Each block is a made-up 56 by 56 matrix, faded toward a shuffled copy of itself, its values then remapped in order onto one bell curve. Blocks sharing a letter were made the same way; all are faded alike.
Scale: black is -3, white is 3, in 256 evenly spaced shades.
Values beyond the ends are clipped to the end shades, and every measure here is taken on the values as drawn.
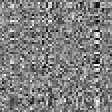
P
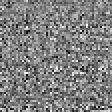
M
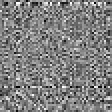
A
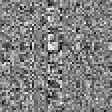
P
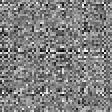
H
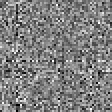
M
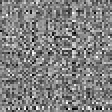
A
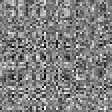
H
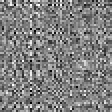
H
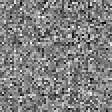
M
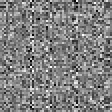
P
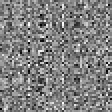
P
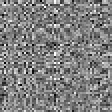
H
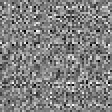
A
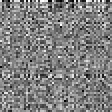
H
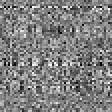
A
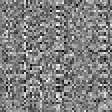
P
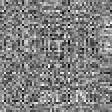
A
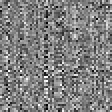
P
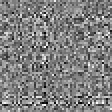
A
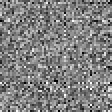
M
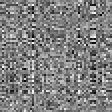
H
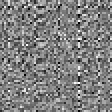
P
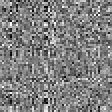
P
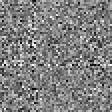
M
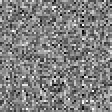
M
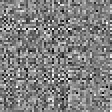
H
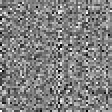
P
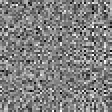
P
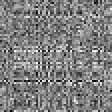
H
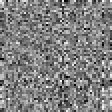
P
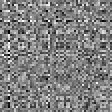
H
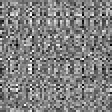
H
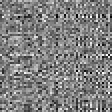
A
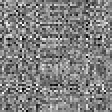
A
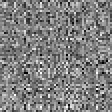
P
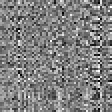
P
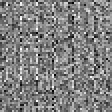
P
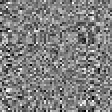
P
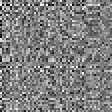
H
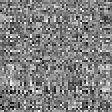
H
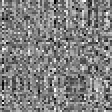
P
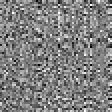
P
